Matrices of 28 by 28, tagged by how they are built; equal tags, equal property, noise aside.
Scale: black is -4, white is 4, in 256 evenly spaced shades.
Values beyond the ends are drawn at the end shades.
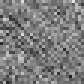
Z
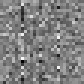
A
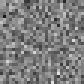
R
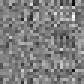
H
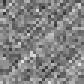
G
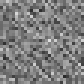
Z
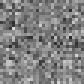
H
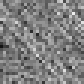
Z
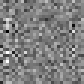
H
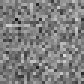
R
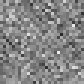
Z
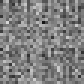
R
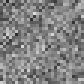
G
